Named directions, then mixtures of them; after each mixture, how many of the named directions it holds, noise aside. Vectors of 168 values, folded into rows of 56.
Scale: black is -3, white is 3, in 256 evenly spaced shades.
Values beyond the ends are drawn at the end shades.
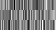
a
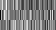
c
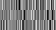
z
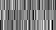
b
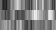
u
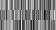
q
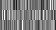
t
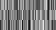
three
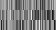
four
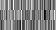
one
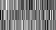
one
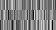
one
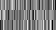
one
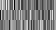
three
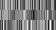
three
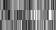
three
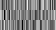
two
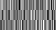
two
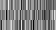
one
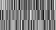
four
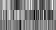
four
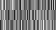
two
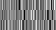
one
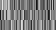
four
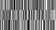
one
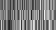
three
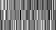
four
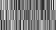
four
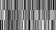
two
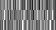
four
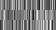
one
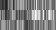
three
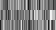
four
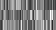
four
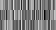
one
